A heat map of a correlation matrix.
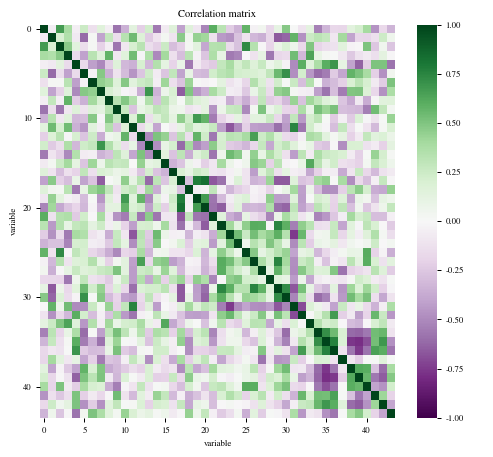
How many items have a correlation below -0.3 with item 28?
6
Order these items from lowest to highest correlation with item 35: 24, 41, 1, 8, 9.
24, 8, 1, 9, 41
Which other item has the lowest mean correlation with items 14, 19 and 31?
30
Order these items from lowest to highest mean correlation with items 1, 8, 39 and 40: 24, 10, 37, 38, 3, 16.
24, 37, 16, 38, 3, 10
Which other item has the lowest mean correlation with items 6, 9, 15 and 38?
17
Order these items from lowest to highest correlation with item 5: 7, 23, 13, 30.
13, 23, 7, 30
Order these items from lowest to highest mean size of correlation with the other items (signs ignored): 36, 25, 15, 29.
15, 25, 36, 29
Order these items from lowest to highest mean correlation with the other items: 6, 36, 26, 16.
16, 36, 6, 26
